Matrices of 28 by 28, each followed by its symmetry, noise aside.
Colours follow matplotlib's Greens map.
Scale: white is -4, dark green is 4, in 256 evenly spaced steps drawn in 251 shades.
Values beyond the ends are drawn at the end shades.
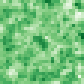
symmetric across the other diagonal.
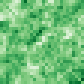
symmetric.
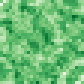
symmetric.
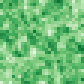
same after a half turn.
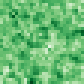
symmetric.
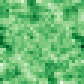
same after a half turn.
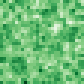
symmetric across the other diagonal.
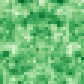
mirrored left to right.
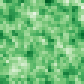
symmetric across the other diagonal.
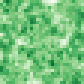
same after a half turn.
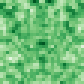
mirrored left to right.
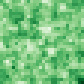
symmetric.
